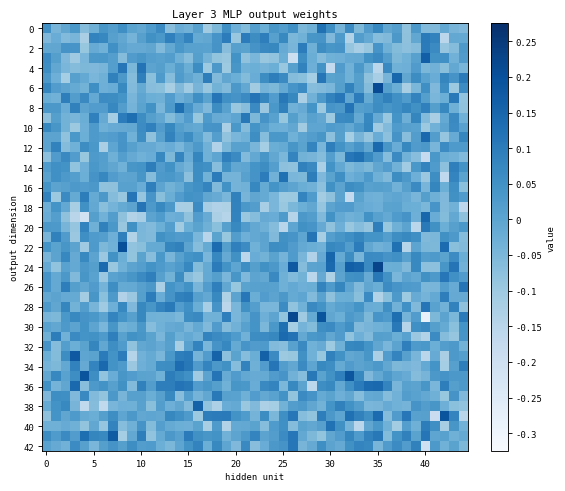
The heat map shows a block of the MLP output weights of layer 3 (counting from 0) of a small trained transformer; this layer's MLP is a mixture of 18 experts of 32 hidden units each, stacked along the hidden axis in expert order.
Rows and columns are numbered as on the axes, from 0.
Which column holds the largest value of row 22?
8
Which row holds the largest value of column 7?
41
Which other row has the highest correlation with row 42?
29
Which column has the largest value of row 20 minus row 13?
40
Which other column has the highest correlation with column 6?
23
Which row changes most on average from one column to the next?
33
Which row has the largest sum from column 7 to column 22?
36
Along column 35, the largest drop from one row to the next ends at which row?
4
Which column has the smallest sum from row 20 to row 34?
9
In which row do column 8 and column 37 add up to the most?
22
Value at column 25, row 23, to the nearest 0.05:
-0.05
